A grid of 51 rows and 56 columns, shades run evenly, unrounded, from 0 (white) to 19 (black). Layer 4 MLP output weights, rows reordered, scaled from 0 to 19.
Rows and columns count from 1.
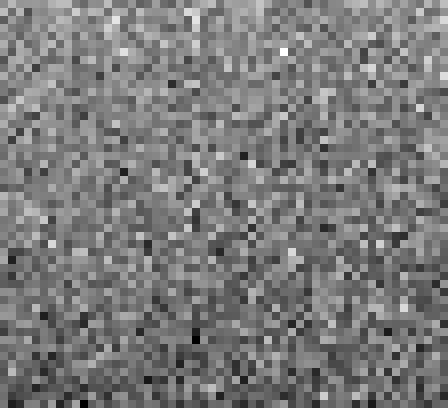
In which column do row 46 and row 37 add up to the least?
33
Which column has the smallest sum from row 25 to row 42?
5
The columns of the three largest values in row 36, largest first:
55, 48, 9
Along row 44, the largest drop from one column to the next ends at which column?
14
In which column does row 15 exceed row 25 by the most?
11
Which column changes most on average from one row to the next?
25
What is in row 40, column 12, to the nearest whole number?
13
